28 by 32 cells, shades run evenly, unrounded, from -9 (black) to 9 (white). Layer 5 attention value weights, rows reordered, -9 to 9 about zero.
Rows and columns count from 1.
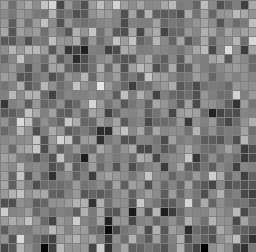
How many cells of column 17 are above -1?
18
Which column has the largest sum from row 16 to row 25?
3
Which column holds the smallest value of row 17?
31
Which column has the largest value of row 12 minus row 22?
12
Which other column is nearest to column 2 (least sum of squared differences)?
22
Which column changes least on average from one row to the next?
23
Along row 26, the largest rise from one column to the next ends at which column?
20
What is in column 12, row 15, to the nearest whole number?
-2
